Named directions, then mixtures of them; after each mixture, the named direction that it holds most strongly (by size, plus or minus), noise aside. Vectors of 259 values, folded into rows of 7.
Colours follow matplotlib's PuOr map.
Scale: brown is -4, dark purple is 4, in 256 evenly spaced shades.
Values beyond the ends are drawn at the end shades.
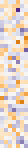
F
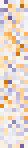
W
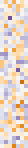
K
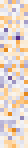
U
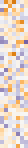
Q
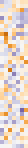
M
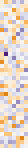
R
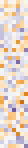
F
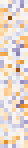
K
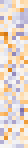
M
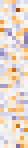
F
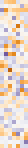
Q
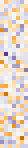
R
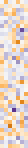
F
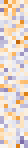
Q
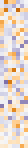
W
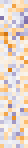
M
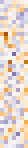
M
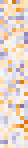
K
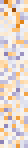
Q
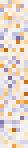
U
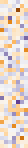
F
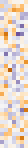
M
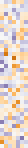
R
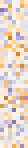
W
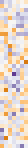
M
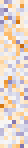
W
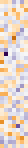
R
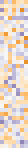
M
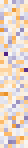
R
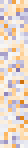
K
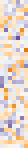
U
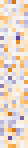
U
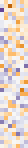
Q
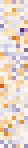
F
